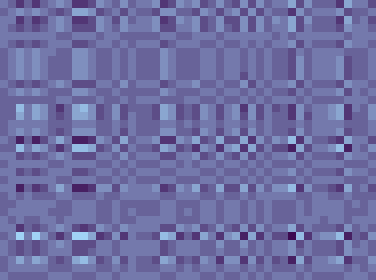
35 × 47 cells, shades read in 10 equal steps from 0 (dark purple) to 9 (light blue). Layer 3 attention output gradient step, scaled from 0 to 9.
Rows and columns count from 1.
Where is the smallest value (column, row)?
37, 30
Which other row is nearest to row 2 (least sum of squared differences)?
17
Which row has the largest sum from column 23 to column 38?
24
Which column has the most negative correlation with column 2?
45
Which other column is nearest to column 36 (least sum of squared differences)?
14
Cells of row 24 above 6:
6
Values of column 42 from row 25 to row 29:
4 5 5 5 4
